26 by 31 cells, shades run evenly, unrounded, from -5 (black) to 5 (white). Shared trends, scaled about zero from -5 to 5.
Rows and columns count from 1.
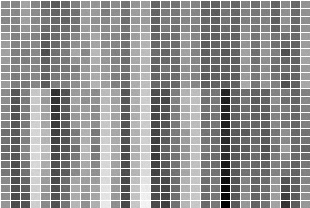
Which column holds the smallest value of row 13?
23
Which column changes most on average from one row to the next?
29
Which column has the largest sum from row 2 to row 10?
15
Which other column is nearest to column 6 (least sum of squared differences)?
16
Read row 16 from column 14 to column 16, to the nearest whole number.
2 3 -2
